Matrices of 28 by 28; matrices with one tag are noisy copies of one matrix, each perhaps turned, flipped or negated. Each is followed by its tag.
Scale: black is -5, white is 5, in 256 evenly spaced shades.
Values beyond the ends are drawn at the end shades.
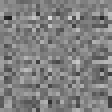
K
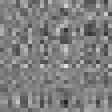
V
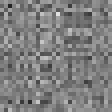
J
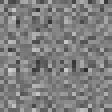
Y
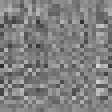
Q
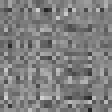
J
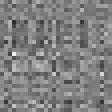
J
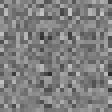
Y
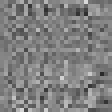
Q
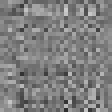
Q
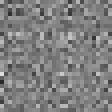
Y
